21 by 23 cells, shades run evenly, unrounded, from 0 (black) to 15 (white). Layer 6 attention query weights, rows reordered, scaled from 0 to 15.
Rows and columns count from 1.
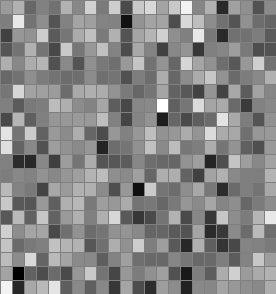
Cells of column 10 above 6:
16
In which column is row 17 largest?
1
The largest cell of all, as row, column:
8, 14
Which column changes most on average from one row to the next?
19
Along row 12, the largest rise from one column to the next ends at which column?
20
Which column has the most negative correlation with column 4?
13
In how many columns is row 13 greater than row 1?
10
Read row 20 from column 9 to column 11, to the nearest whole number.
7 4 9
